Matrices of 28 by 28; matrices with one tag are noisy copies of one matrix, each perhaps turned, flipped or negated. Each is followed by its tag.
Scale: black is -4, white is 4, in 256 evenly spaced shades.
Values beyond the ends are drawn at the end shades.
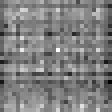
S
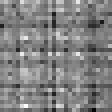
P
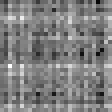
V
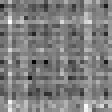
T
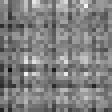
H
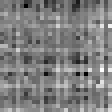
H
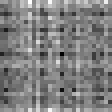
S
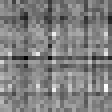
P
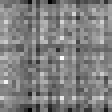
S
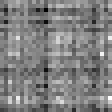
V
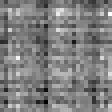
V
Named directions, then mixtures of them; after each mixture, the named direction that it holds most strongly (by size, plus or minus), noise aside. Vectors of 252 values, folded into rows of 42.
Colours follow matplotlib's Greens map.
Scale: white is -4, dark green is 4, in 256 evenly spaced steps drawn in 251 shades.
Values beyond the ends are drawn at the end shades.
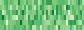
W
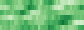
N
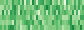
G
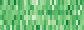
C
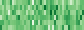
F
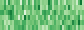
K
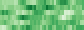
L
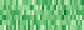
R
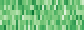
R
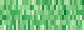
R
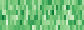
W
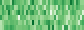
F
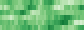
N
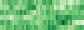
N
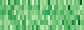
K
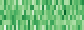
R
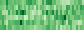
W
